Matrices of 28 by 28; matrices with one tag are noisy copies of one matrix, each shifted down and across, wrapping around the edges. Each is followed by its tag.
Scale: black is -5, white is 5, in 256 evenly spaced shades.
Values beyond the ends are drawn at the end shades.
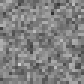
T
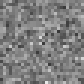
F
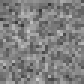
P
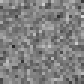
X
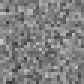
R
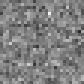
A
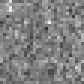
R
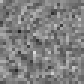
T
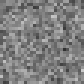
F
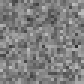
R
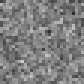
X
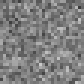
X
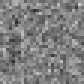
A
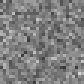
R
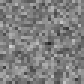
F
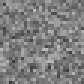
F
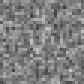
P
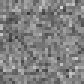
A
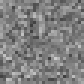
A
